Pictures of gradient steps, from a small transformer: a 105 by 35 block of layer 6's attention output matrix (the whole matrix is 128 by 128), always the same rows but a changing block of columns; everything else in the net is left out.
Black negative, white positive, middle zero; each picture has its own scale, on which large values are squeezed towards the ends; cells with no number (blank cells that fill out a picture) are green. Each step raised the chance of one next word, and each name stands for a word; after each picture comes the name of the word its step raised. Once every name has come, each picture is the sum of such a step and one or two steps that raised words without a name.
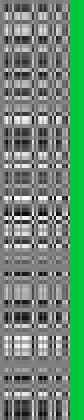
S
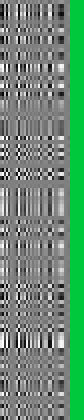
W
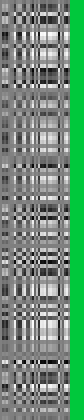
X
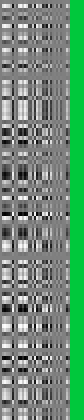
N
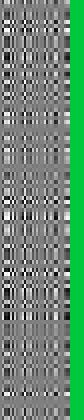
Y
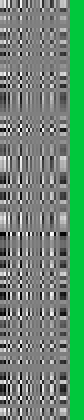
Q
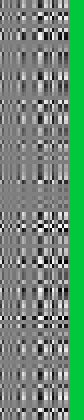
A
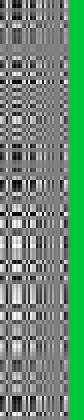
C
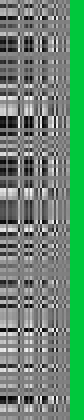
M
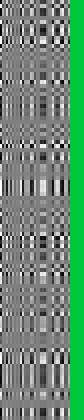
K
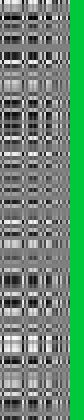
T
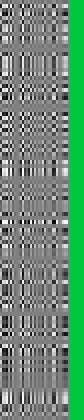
M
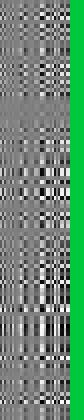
N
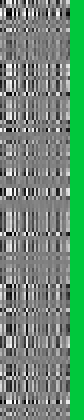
W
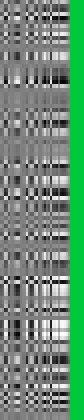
X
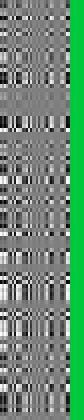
Q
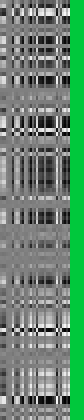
M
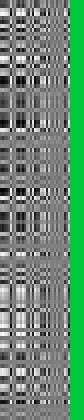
Y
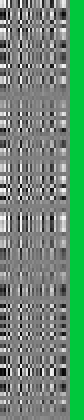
Y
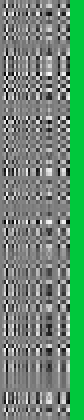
M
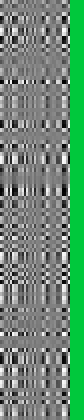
K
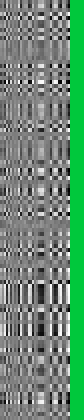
C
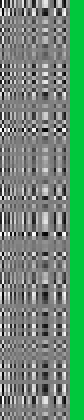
Q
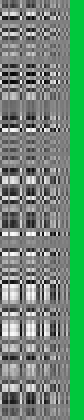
Q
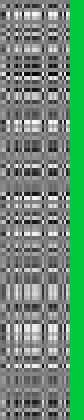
S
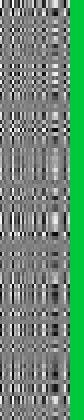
Q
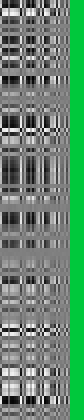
M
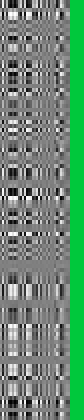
S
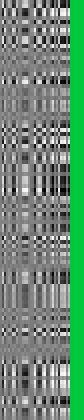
K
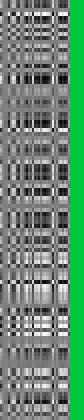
A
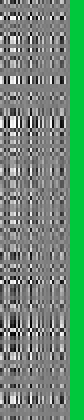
M
